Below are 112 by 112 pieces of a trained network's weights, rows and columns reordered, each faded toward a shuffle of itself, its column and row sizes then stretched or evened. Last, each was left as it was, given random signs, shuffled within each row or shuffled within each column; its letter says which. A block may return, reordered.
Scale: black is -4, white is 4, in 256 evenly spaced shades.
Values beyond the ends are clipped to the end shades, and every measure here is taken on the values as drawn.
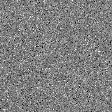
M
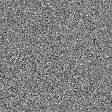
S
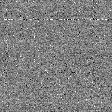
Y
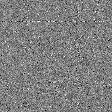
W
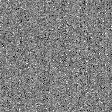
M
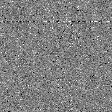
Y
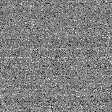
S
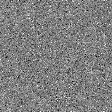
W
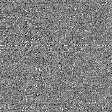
Y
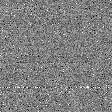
S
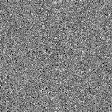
Y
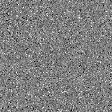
Y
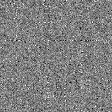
Y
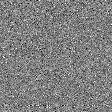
S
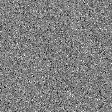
M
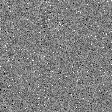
M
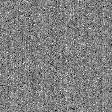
M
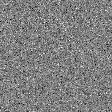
S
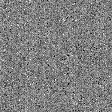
M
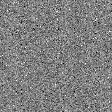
M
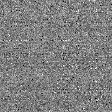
Y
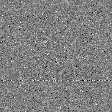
W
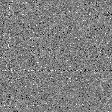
W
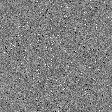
M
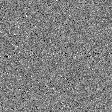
S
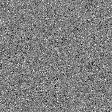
M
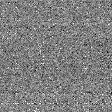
Y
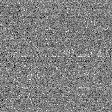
Y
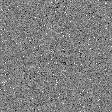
M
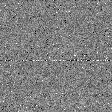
S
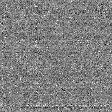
Y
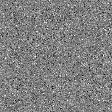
W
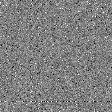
W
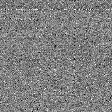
Y
